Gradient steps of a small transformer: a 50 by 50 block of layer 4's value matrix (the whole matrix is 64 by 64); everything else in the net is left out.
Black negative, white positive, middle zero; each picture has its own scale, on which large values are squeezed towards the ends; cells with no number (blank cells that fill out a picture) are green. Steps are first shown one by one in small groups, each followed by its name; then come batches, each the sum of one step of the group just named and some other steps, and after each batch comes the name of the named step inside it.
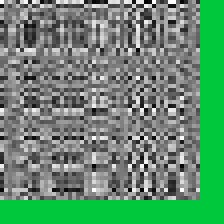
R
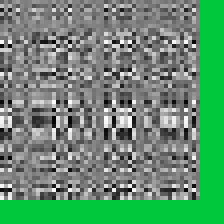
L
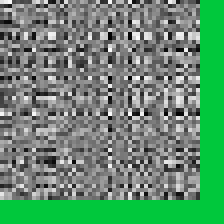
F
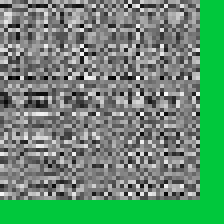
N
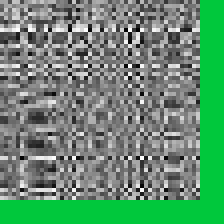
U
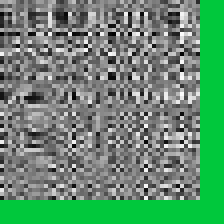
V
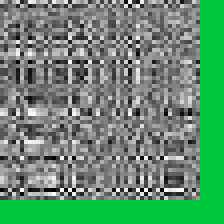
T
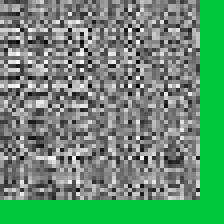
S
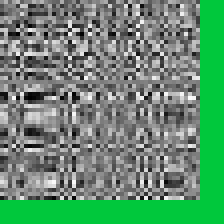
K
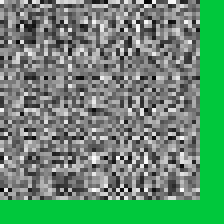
R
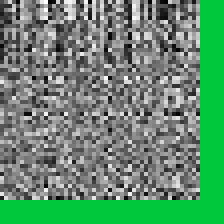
F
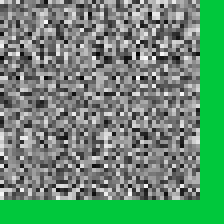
N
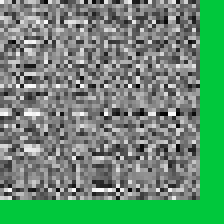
S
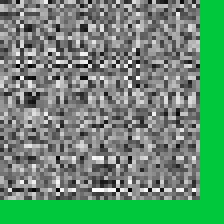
S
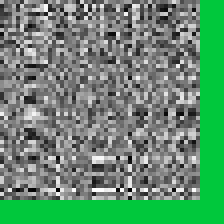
V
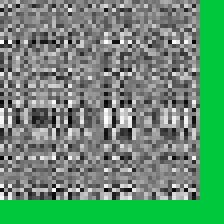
L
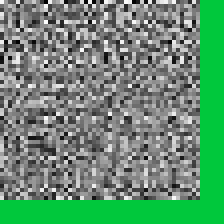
S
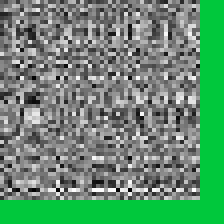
V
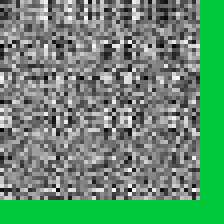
L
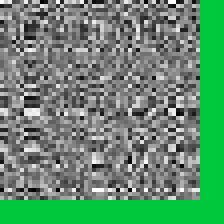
R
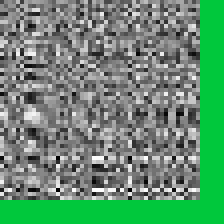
K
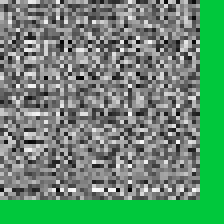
N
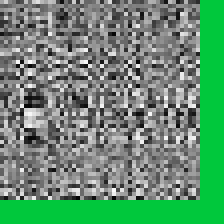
V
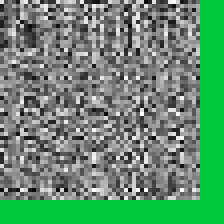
R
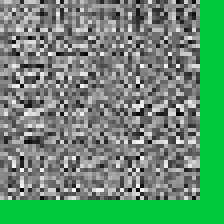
U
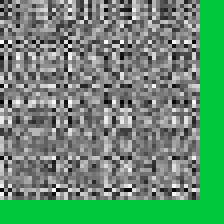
L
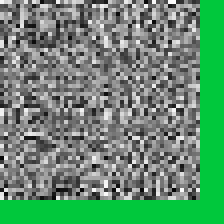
R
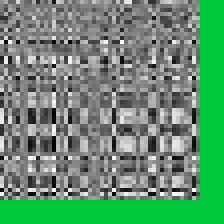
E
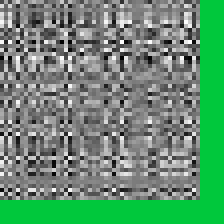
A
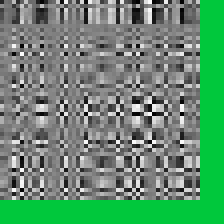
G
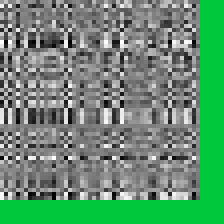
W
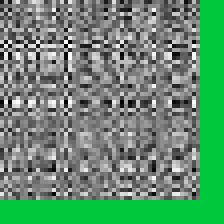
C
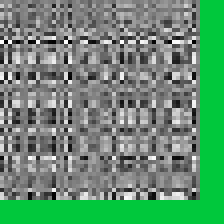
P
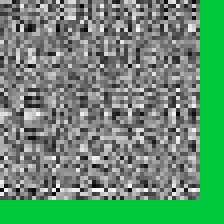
E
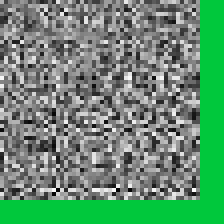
E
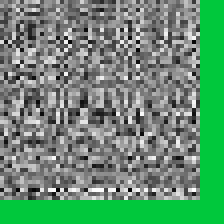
P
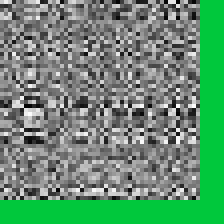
C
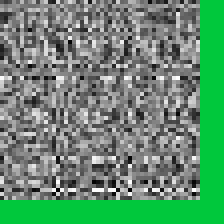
E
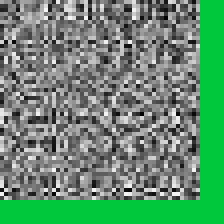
E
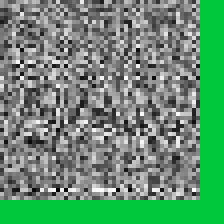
E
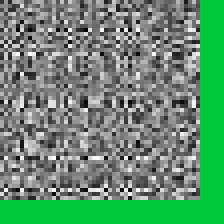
C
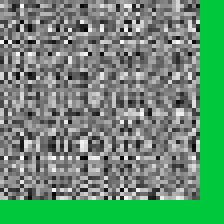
P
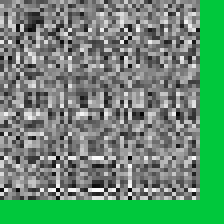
A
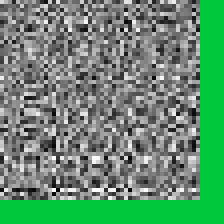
E
